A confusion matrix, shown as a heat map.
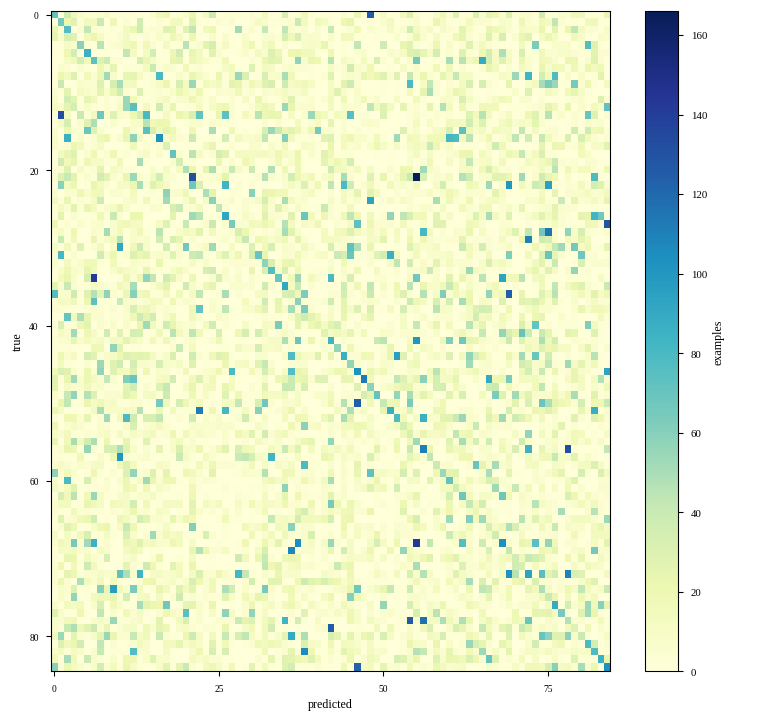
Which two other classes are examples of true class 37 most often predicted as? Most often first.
6, 62
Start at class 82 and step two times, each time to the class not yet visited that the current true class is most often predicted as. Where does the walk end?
22
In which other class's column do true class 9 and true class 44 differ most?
52
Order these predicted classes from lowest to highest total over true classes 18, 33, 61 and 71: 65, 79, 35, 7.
7, 65, 79, 35
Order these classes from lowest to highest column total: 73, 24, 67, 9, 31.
31, 67, 9, 24, 73
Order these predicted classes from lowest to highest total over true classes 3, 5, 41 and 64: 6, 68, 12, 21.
6, 12, 21, 68
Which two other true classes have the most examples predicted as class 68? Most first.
34, 62
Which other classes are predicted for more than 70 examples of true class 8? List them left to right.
16, 72, 76
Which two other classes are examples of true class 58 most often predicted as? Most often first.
38, 64
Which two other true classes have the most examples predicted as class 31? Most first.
51, 13
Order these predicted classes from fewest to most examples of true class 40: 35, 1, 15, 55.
35, 15, 1, 55
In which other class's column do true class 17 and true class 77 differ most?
20
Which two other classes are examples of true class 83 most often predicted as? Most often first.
66, 2
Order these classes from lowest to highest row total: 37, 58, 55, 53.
53, 58, 55, 37
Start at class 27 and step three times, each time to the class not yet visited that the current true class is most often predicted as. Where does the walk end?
36
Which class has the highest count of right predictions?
21
